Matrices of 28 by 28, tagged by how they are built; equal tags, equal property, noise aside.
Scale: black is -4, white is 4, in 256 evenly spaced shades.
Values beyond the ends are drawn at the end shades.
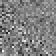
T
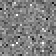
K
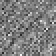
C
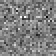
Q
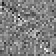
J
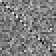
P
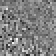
T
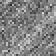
C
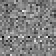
Q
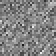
C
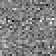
Q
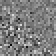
T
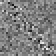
J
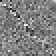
J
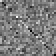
P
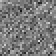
C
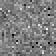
K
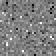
K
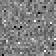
K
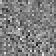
T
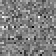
Q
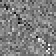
J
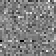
Q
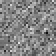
C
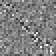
J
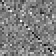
P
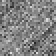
C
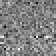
Q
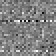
Q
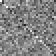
P
